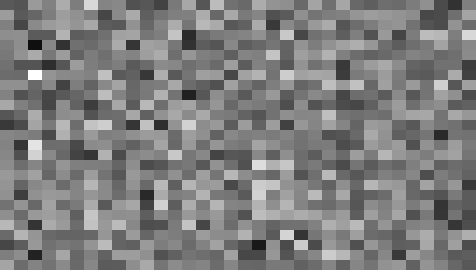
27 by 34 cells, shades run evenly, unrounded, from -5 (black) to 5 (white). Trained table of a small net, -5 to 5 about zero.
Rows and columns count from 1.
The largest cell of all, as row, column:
8, 3
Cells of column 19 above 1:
9
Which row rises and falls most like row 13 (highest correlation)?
25
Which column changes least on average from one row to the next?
6
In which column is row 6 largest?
20
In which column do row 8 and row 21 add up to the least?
11
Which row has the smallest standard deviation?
27
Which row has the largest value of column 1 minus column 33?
23
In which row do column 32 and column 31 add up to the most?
4
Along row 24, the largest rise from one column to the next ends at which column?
21
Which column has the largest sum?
24
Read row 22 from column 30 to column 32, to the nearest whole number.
-2 0 -3
